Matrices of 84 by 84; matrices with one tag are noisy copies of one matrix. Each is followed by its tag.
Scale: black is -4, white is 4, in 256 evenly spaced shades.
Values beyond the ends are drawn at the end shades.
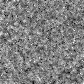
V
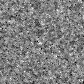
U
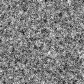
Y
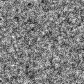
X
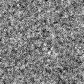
Y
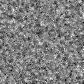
U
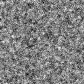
X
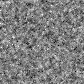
X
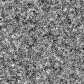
X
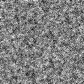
X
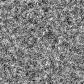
X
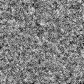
U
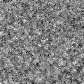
V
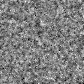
U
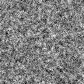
Y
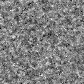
X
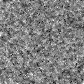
V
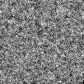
U
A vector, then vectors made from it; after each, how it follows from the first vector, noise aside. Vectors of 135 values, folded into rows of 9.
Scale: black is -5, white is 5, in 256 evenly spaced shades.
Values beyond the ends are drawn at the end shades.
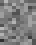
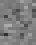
wrapped around, negated, partly zeroed.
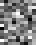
negated, scaled up.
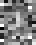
negated, scaled up.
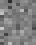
wrapped around, negated, partly zeroed.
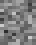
wrapped around, negated.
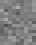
wrapped around, shrunk.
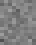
shrunk.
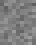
reversed, shrunk.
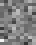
negated.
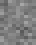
wrapped around, shrunk.
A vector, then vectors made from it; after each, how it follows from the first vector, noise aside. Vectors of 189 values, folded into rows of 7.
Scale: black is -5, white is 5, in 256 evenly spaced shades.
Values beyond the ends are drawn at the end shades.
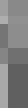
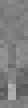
wrapped around, partly zeroed.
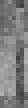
wrapped around, negated.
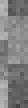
wrapped around.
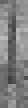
wrapped around, negated.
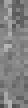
wrapped around, partly zeroed.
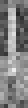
wrapped around, scaled up.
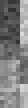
reversed, scaled up.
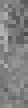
wrapped around, partly zeroed.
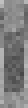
wrapped around.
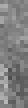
partly zeroed.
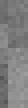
negated, shrunk.
